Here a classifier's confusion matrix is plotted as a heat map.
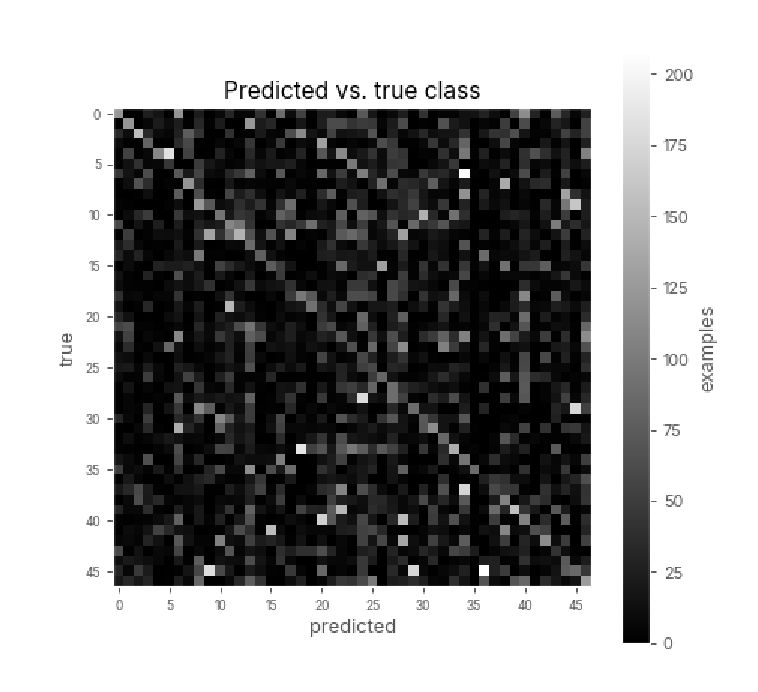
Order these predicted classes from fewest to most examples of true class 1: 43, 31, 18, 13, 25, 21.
31, 18, 43, 25, 21, 13
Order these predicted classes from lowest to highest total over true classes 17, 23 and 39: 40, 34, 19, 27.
19, 34, 40, 27
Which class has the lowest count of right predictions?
36
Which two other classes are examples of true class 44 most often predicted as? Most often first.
8, 13
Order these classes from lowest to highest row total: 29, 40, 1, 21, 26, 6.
26, 29, 21, 1, 40, 6
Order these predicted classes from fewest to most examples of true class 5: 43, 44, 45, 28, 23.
43, 45, 44, 28, 23
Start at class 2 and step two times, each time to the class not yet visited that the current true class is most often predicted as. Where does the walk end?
40
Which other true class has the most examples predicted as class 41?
4
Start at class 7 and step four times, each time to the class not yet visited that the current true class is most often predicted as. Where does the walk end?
6
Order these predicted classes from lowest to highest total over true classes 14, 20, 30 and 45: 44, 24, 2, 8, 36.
2, 44, 24, 8, 36
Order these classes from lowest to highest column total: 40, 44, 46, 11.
11, 44, 46, 40
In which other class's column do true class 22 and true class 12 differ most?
9
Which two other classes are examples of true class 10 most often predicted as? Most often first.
30, 33
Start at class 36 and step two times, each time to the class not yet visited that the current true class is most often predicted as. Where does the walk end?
25
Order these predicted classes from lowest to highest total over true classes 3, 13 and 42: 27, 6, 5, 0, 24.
5, 0, 27, 24, 6
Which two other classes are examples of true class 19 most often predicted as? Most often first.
11, 22
